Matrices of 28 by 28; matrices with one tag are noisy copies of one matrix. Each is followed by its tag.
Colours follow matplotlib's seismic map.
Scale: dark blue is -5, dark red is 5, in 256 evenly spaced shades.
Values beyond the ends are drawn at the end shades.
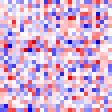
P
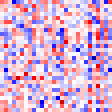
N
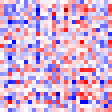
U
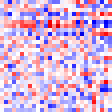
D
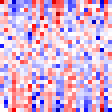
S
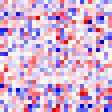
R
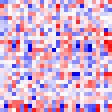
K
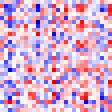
U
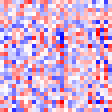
N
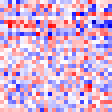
D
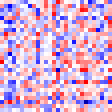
U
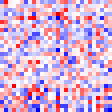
R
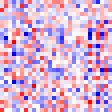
N
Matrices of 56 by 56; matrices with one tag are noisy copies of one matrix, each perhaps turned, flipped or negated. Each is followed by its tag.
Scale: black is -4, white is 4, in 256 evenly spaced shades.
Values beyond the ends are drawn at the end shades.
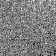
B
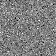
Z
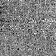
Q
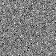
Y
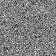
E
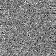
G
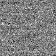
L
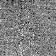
Q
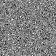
Z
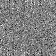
G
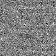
L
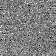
G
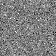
Z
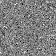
E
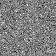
E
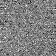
G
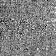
Q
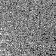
B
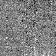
Q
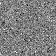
E
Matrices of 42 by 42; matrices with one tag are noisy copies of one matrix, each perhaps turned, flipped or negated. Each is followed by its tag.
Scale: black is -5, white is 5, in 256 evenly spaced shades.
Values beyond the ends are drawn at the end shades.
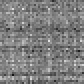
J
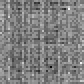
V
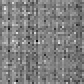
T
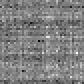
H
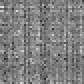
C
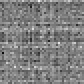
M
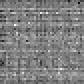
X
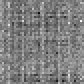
V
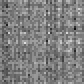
T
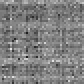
H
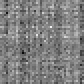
H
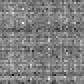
J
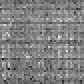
V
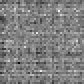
X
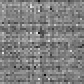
M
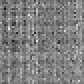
T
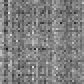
J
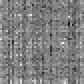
X
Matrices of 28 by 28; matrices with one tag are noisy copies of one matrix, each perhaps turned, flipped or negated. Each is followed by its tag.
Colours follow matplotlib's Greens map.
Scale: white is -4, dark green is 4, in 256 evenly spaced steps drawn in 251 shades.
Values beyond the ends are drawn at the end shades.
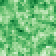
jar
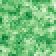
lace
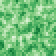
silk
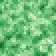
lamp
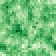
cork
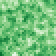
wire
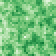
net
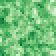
jar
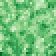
lace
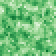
silk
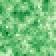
net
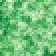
net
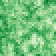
net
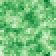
cork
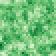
cork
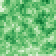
net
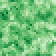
lace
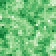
jar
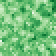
lamp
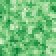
wire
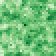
lace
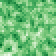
lamp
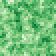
silk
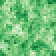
cork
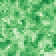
lamp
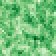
silk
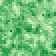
silk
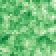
lace
